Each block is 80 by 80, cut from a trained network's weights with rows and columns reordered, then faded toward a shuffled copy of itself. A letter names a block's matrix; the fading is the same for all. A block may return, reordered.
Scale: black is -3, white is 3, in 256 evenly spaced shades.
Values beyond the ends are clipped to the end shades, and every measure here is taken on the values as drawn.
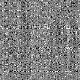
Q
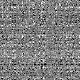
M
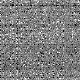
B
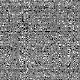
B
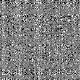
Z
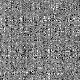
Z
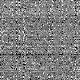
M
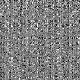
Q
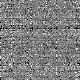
M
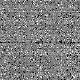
B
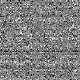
M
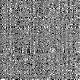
Q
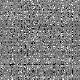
B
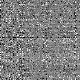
B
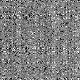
Z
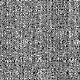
Q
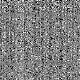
Q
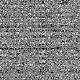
M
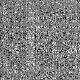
Z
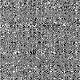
Z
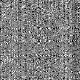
Q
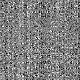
Q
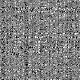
Q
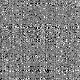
Z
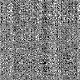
Q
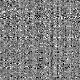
Q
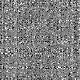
Z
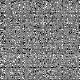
B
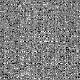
Z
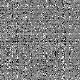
B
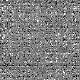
B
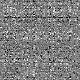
M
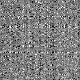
Z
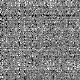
M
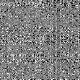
Z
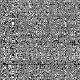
B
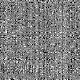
Q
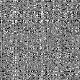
Z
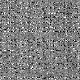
Z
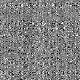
Z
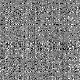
Z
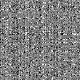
Q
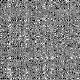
Z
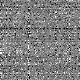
M
